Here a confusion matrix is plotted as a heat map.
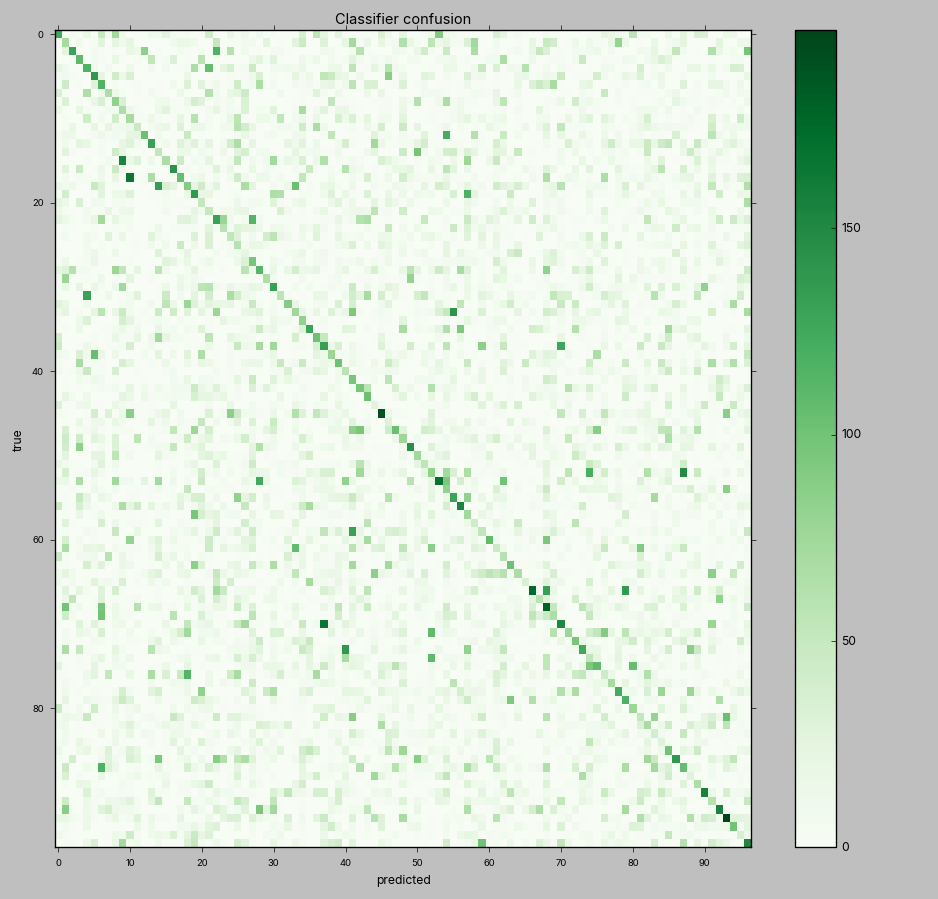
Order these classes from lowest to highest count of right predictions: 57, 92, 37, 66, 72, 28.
57, 72, 28, 37, 92, 66
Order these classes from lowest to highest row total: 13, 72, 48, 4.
72, 48, 4, 13
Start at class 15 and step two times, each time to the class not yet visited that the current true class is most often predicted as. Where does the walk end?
34
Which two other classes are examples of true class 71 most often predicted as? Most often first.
52, 76
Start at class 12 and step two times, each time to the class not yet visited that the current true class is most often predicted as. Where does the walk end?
93
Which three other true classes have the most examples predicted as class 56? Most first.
35, 28, 32
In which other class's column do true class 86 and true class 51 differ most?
14
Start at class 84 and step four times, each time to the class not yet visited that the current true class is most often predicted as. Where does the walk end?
6
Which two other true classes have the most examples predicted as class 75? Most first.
47, 38
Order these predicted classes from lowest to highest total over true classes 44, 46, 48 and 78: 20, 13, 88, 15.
15, 13, 88, 20
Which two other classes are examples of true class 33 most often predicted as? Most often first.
55, 41
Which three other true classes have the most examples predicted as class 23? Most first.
22, 86, 66
